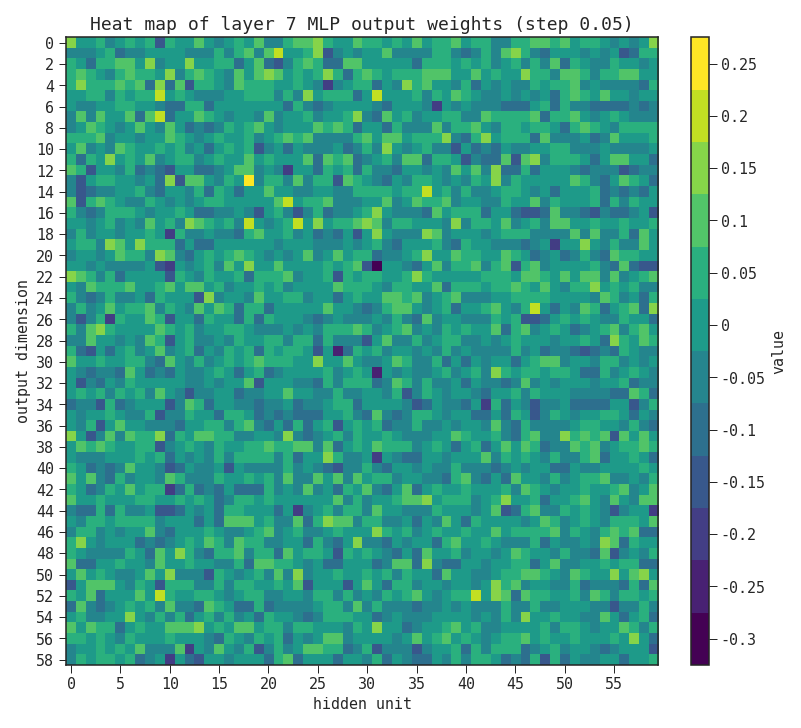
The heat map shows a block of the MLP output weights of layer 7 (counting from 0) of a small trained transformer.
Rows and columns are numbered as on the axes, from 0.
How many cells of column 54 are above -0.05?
30
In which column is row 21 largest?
18
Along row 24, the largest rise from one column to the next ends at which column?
14
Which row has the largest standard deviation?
21
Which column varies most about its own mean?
10
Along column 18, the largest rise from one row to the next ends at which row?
17
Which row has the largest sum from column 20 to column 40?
3
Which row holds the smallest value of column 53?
16
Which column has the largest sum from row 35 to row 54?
46
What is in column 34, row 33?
-0.15
